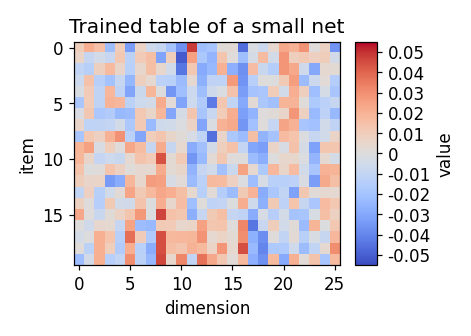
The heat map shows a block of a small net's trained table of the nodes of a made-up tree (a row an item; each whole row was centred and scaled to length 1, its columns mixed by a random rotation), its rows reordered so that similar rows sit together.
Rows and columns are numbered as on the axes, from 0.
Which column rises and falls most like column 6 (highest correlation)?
0
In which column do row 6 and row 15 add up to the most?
8
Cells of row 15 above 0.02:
3
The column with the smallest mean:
18
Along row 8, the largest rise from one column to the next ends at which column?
14
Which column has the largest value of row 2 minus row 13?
21
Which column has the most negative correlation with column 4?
13
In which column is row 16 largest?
16
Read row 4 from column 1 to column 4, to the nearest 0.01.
0.01 -0.01 0.02 -0.01
